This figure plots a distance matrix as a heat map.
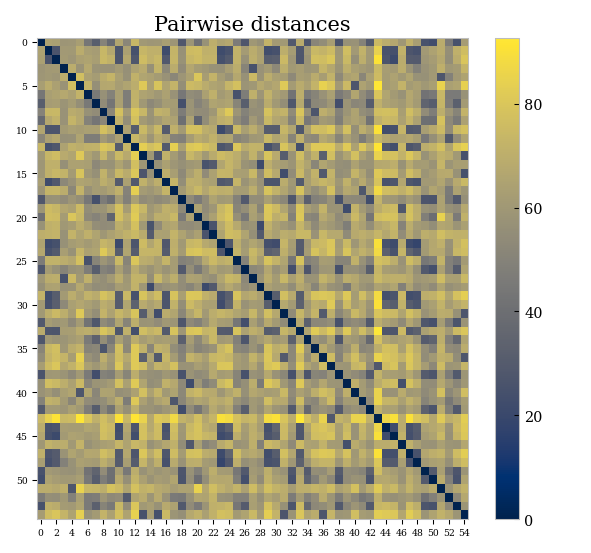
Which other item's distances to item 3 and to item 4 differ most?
27
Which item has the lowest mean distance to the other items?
18
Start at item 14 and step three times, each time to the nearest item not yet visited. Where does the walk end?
22
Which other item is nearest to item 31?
15
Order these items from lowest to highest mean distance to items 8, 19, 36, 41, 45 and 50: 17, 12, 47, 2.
17, 2, 47, 12
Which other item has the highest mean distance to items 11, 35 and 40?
43
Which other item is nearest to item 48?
23
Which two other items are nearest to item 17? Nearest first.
41, 52
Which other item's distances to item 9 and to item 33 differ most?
12
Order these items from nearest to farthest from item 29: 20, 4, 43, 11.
4, 11, 20, 43
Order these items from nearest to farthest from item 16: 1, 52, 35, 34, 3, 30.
1, 30, 3, 52, 34, 35
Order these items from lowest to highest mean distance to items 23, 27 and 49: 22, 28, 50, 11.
50, 11, 28, 22
